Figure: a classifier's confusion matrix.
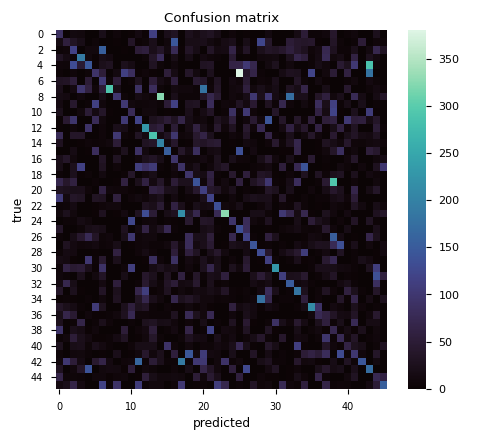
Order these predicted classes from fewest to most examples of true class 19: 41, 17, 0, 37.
41, 17, 37, 0
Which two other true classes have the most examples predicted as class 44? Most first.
31, 30
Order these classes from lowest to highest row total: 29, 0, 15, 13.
0, 29, 15, 13
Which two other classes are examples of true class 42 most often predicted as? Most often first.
17, 11
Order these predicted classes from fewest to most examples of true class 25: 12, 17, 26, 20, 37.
17, 20, 37, 12, 26
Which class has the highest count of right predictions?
23
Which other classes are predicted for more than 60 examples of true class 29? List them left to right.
4, 13, 16, 38
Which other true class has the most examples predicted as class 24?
10
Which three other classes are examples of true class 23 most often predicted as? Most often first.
17, 12, 31
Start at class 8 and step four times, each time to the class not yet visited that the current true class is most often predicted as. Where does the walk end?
4
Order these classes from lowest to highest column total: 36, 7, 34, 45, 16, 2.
7, 45, 36, 34, 2, 16
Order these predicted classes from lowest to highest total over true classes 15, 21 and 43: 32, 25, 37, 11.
32, 37, 11, 25
